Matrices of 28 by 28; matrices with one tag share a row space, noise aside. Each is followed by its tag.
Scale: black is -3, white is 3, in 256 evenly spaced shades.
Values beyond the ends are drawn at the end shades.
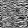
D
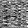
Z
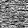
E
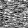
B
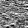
E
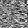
D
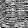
E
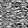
D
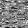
E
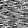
B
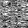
Z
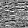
E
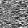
D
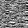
E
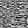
D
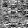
Z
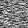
B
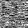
E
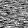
B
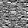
Z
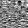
Z
